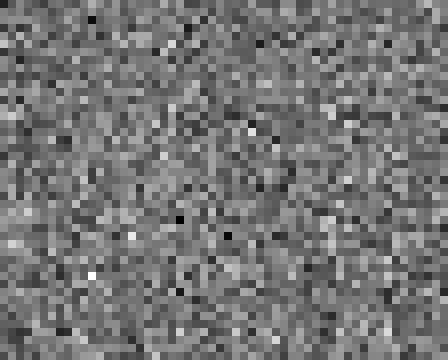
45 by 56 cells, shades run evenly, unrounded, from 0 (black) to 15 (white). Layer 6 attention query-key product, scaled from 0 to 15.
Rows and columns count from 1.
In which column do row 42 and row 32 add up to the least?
9
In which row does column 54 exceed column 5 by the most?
1
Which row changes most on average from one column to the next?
42
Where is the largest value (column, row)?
12, 35
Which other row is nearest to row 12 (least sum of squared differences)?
39
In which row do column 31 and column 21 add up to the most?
20
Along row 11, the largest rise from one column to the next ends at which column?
8
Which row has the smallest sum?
4
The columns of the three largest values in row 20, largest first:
21, 50, 16
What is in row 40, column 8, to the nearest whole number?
5
